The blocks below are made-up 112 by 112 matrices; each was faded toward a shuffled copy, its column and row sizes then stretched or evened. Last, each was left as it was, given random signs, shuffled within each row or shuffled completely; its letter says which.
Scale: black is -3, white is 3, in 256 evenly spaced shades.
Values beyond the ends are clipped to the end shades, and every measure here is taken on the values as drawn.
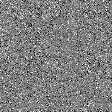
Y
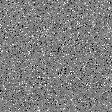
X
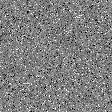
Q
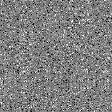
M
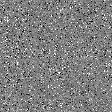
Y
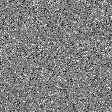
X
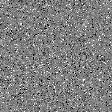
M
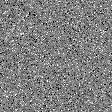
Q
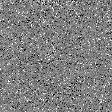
Y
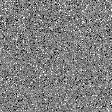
Y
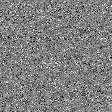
X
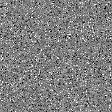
Y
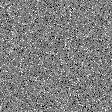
Q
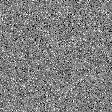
X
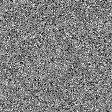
X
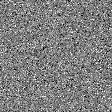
X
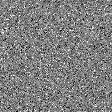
X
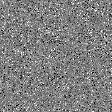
Y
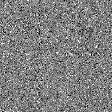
M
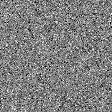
X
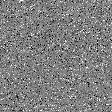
X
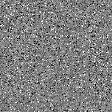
M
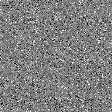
M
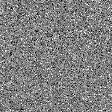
Y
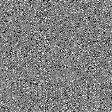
M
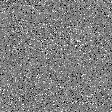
X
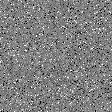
X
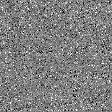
Y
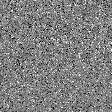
X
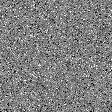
Q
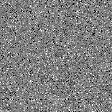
M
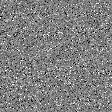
X
